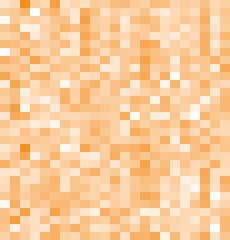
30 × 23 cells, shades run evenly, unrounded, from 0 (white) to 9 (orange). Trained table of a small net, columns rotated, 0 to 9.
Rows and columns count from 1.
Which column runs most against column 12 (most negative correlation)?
19
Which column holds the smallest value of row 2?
4
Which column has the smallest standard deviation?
11
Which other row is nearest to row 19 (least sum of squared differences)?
7
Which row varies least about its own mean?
18
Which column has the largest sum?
15
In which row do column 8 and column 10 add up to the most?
14
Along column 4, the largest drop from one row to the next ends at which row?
9
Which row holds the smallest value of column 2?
29
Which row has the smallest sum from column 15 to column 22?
27
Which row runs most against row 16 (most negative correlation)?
24
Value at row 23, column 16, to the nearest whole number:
5
